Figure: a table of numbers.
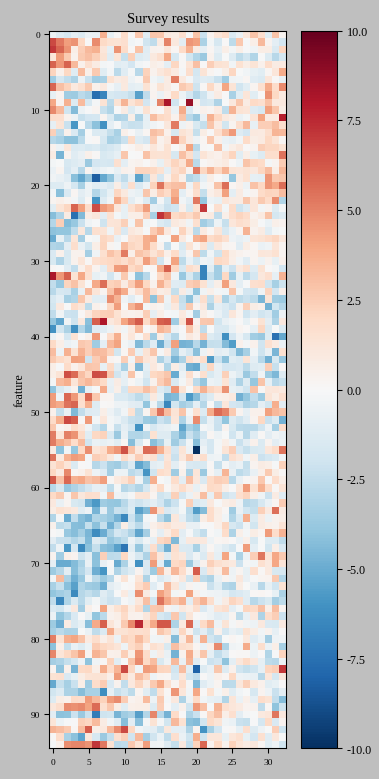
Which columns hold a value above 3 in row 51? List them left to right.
1, 2, 3, 5, 20
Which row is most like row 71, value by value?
87
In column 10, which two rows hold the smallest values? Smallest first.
68, 64
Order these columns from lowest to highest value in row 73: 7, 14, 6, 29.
7, 6, 29, 14
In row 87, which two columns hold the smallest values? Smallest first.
7, 4
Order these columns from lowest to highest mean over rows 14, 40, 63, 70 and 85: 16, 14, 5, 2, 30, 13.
2, 16, 13, 5, 30, 14
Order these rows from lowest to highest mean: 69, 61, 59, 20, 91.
91, 69, 61, 20, 59
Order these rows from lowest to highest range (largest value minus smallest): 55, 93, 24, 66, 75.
93, 66, 75, 24, 55
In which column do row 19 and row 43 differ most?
6
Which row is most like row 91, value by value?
44
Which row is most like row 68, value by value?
64
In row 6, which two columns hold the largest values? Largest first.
17, 13
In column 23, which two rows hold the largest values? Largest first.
50, 81
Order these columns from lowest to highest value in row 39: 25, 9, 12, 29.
25, 9, 29, 12
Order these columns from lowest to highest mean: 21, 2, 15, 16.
21, 2, 16, 15
